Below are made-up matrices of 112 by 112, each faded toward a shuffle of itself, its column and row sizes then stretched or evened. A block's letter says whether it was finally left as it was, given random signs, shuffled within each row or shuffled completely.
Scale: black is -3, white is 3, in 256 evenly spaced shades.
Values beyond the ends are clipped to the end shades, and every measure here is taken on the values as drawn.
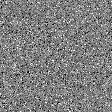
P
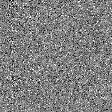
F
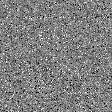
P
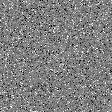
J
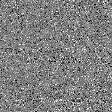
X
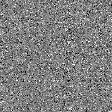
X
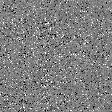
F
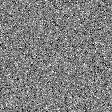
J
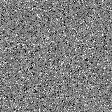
J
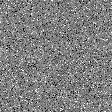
J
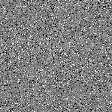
P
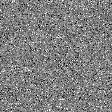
P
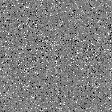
X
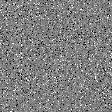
F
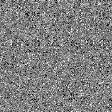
X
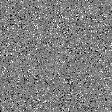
X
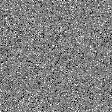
F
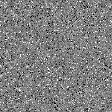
X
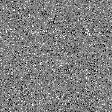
F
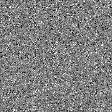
F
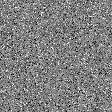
J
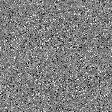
P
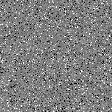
X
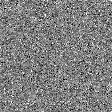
P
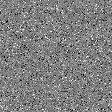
P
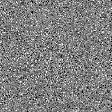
X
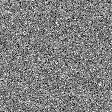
J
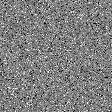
J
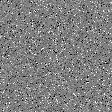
J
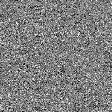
X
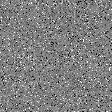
P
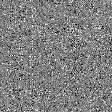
F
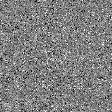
X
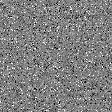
X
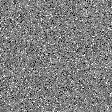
J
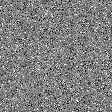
J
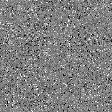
X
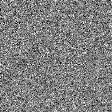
F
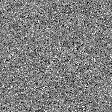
P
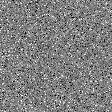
J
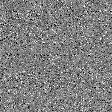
P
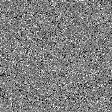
P
